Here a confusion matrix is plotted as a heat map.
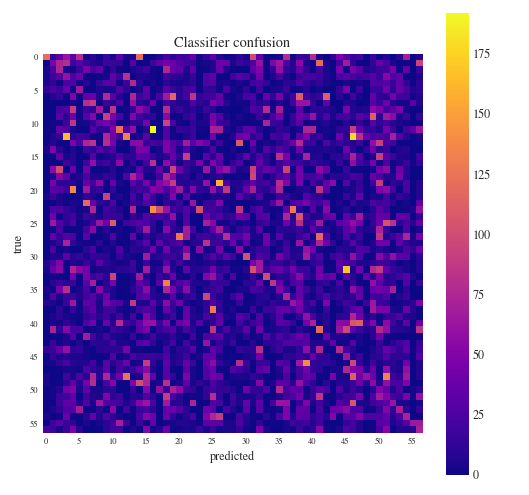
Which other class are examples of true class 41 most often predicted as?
45
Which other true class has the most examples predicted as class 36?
17
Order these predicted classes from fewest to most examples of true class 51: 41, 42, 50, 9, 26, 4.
42, 26, 4, 9, 50, 41
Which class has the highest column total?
18
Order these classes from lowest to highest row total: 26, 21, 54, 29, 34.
21, 29, 26, 34, 54
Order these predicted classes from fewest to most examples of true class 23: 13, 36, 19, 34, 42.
34, 19, 36, 42, 13
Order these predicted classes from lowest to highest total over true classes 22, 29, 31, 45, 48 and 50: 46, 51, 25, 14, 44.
14, 44, 25, 46, 51
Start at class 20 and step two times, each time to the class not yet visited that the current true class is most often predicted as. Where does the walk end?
13
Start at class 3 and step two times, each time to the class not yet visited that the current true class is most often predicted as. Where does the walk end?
46
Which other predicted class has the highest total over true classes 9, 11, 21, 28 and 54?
16
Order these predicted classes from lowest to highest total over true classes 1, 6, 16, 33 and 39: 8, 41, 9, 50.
8, 50, 9, 41
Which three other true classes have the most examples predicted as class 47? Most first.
40, 12, 24
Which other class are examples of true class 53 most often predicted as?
5
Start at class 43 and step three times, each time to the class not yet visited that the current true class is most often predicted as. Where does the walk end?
25
